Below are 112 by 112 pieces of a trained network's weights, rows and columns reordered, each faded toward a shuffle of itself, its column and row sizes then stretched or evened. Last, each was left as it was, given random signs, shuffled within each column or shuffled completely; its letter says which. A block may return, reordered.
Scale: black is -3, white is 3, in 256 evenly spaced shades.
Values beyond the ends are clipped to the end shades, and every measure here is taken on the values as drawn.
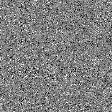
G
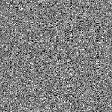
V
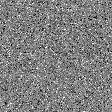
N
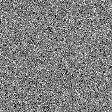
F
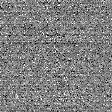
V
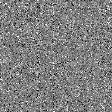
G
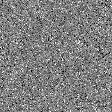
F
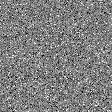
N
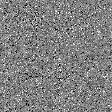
G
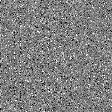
F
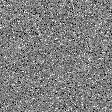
N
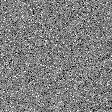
N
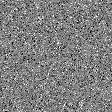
N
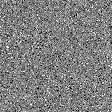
N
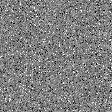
F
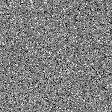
N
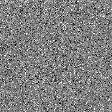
G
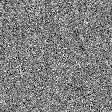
N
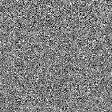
V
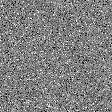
N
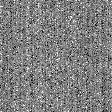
F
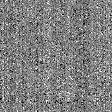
V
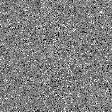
G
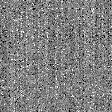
V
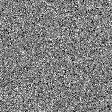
N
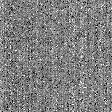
F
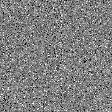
F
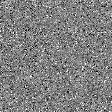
G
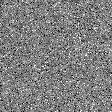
N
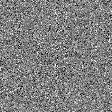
F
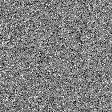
N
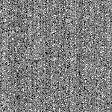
F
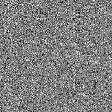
V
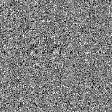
V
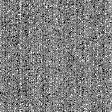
V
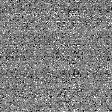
V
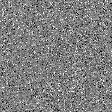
F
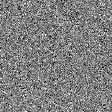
F
